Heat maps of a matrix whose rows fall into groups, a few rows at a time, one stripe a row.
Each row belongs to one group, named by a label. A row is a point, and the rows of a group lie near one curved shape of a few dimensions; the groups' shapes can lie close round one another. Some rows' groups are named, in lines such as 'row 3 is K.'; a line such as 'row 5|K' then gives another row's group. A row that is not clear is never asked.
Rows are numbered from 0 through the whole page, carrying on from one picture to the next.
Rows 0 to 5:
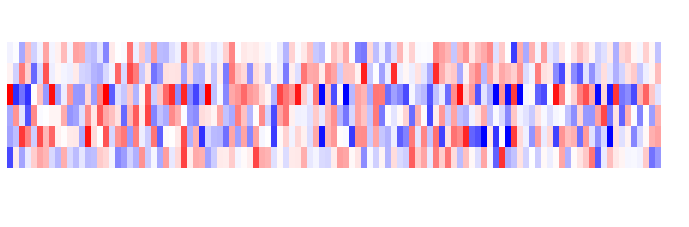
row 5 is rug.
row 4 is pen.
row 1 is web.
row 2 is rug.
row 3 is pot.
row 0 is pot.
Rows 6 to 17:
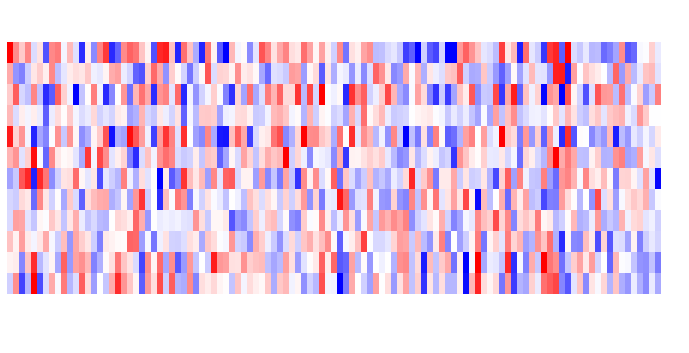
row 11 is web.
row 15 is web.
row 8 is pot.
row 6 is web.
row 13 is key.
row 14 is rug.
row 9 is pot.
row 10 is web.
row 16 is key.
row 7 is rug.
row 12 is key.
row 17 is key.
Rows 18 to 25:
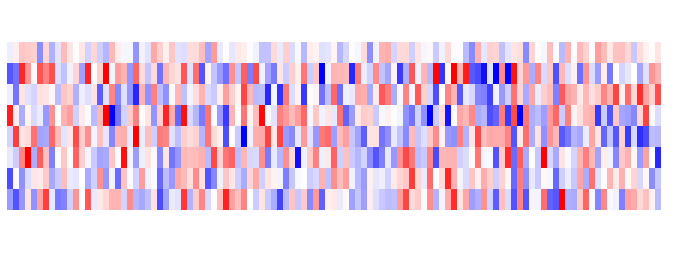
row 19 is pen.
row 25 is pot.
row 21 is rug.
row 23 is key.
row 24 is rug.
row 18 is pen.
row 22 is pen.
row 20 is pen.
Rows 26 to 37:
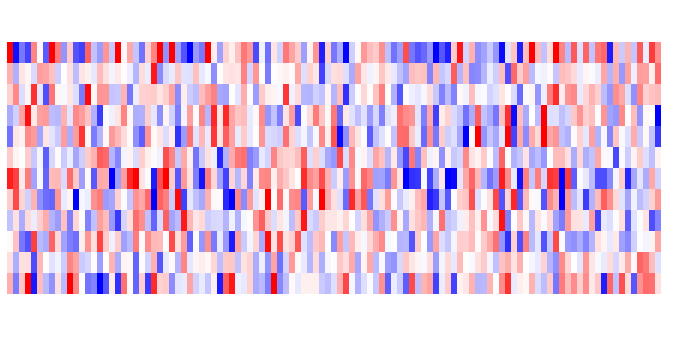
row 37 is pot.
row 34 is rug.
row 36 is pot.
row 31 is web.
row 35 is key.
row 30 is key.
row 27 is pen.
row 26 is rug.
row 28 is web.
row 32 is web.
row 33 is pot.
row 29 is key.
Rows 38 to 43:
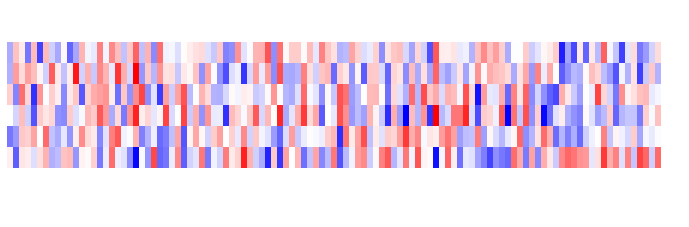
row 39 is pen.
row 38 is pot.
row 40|key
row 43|pen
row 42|web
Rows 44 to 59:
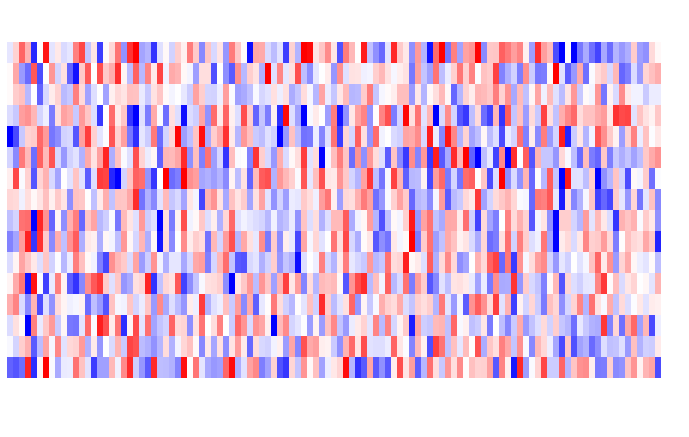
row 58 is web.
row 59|pot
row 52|key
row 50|rug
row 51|web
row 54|rug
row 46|rug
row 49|pen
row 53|key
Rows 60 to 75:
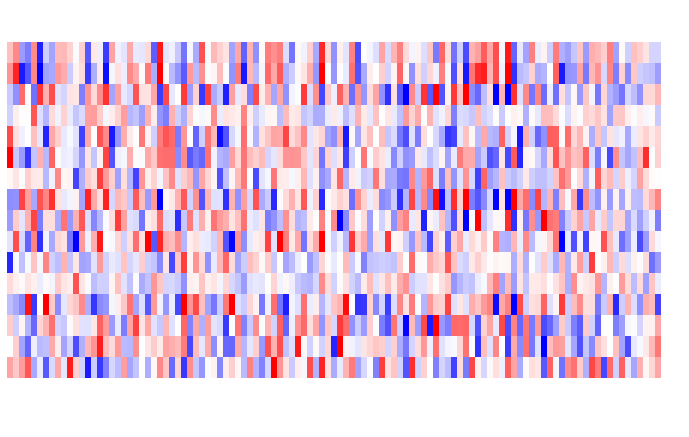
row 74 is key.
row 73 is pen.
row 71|rug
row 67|pen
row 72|pot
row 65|rug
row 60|pen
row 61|pen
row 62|pen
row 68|key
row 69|pot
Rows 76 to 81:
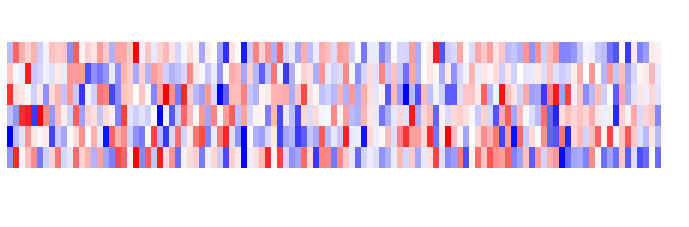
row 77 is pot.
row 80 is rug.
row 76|pen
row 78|web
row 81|pen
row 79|key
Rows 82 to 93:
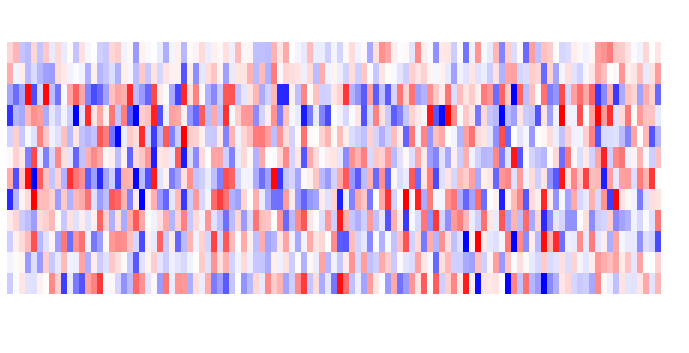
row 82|pen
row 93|key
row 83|pot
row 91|key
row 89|web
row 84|pot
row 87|pot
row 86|rug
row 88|pot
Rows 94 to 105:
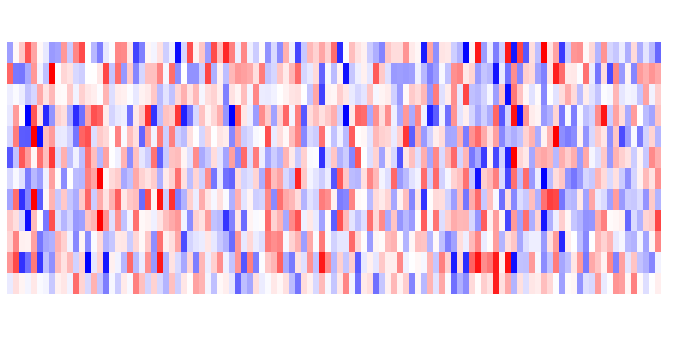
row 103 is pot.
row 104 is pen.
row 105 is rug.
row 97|pot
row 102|key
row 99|pen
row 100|key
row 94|key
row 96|pen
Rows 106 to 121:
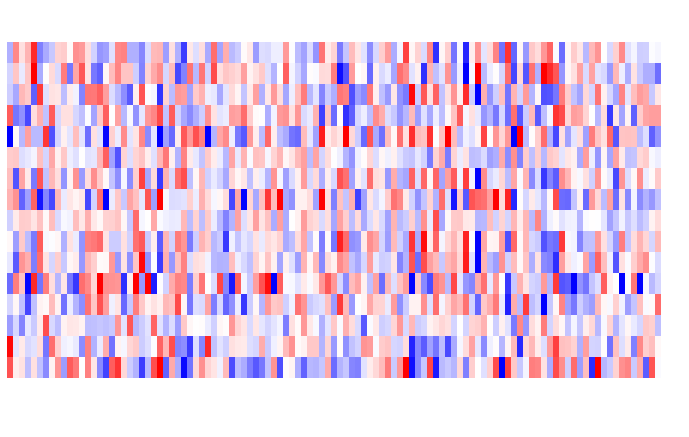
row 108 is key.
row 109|rug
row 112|key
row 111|rug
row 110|rug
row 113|pen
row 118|key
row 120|rug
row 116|key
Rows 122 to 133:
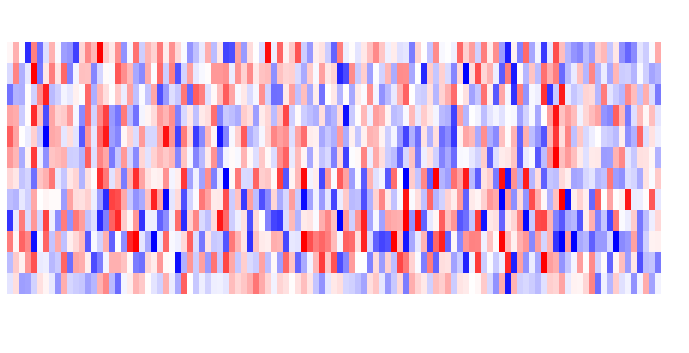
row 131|web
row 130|web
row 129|rug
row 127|web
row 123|key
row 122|key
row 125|web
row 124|pot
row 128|pen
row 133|rug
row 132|key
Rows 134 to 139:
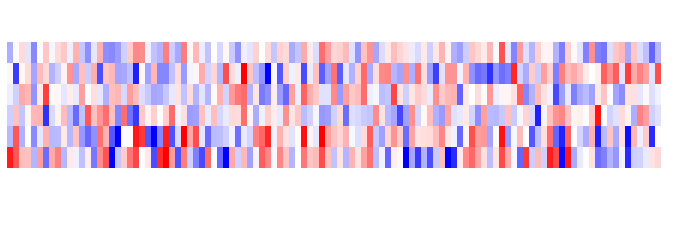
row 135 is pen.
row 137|web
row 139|web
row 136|web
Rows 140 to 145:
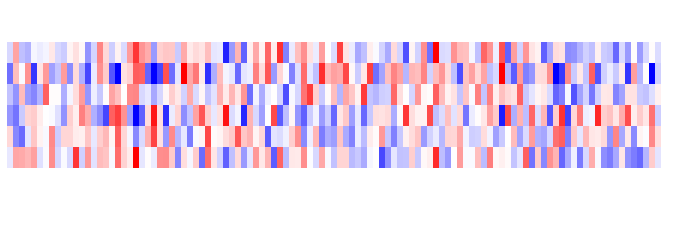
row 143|rug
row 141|rug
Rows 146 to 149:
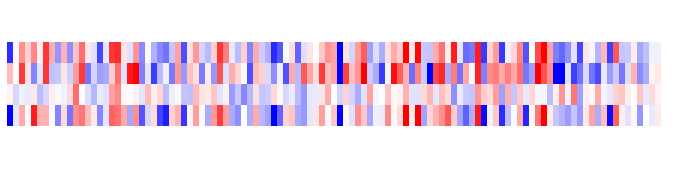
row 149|web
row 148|rug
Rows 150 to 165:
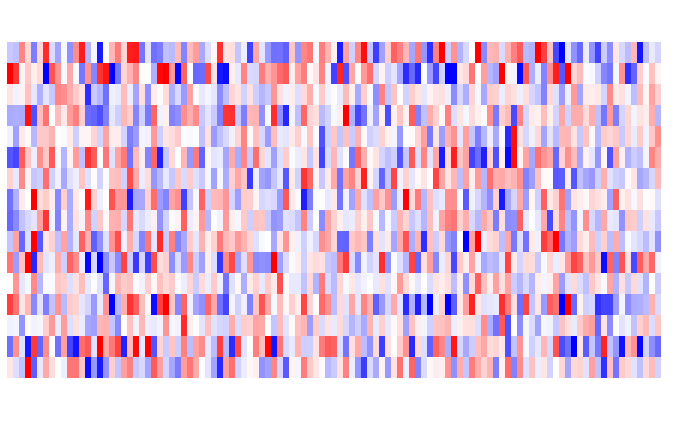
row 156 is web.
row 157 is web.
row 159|key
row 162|web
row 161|pen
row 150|web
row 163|rug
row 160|pot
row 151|web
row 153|pot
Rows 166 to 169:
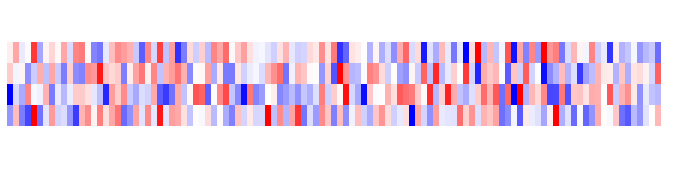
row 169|key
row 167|key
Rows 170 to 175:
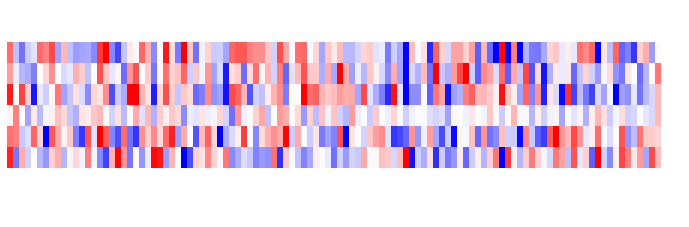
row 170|rug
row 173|pot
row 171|pen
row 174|web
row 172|web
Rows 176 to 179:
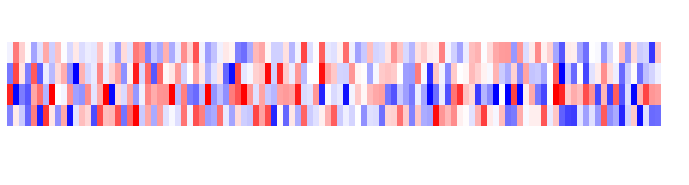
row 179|pot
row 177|pot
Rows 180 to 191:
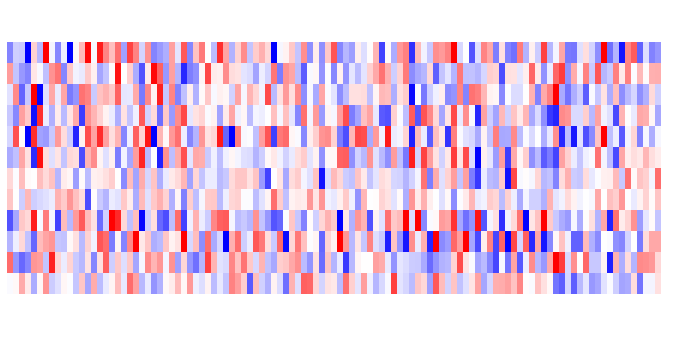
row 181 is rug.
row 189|pen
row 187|pot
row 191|web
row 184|pot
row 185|key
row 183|key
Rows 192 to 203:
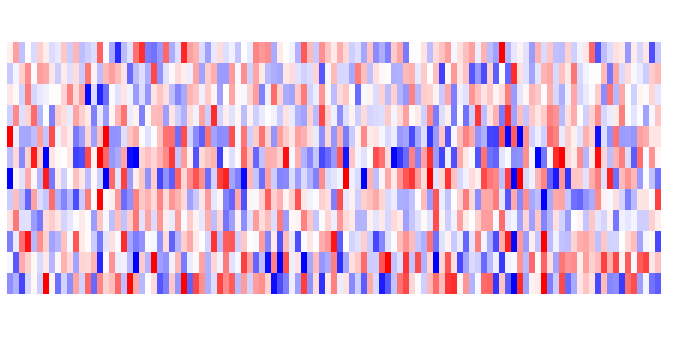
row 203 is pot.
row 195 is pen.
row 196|rug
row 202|pen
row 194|pot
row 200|pen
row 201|key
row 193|pen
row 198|rug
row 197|web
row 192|rug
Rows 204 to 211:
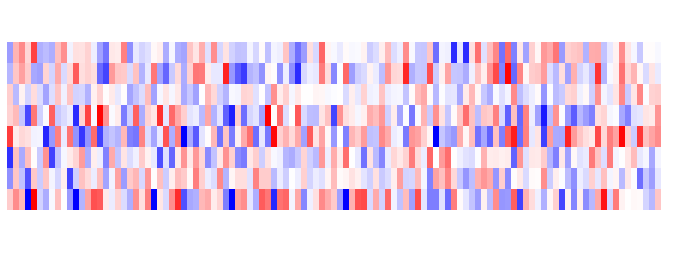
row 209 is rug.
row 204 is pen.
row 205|rug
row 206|pot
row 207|key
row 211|pot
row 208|pot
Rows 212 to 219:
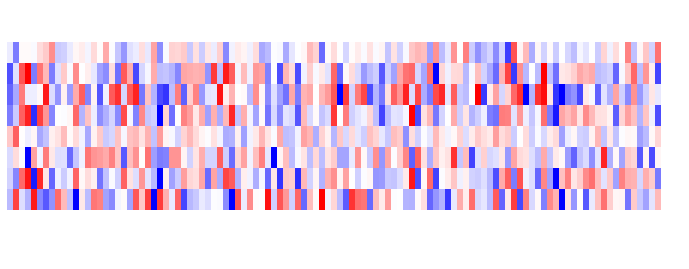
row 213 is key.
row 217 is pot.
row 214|web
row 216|pen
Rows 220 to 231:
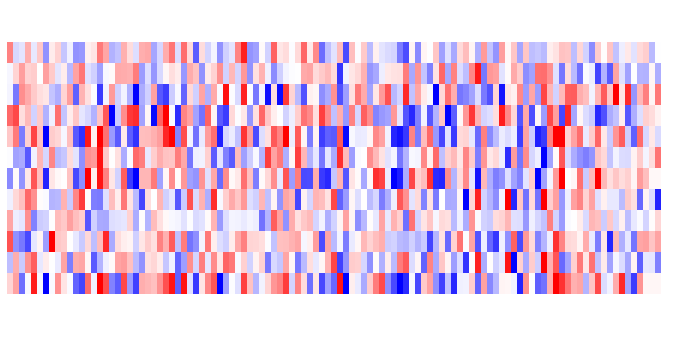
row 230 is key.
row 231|web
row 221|web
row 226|web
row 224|web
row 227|key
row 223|web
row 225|key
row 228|pot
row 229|rug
